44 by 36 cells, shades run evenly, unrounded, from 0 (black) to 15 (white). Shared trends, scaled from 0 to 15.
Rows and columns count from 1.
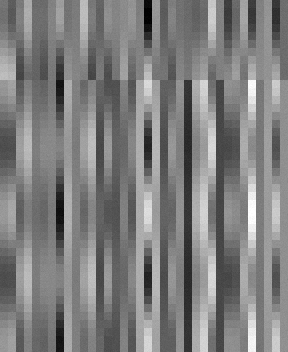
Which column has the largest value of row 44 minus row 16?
19
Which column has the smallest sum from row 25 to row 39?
24
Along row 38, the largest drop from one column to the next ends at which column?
28
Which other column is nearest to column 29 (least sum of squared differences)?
30
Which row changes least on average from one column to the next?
7
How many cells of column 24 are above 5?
10
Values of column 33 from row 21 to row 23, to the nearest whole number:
7 7 7
